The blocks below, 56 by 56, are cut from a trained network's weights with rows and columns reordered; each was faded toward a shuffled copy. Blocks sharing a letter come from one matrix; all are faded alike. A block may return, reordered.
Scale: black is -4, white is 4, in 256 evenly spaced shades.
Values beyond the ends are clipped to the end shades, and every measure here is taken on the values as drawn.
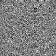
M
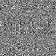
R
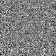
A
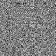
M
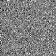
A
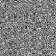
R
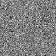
R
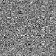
R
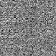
M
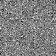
A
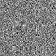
M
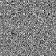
M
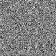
M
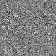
A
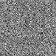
M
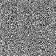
A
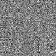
A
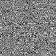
R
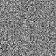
M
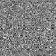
R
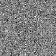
A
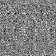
R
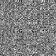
M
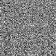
A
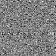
R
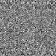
M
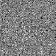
A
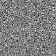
A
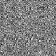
M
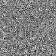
A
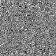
R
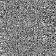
A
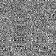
R
